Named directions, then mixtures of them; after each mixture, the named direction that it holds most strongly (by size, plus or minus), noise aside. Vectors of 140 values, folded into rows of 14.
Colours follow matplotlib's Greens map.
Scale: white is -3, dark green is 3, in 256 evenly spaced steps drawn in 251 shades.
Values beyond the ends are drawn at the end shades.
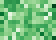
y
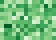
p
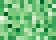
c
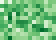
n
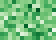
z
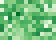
n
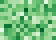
p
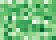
n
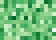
p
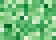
p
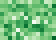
p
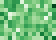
y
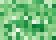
p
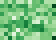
p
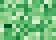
p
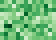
p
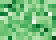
y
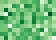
c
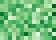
z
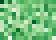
n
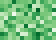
z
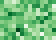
y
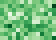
p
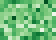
z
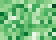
z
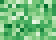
p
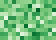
z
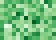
p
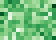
y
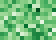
z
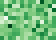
c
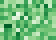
p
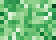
y
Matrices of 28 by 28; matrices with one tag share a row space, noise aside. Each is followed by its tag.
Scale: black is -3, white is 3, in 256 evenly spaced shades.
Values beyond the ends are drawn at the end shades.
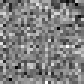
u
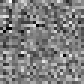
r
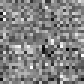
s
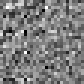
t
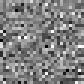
s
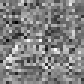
t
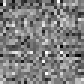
s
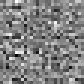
t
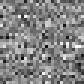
s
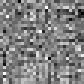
u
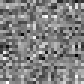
r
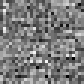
u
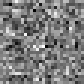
t
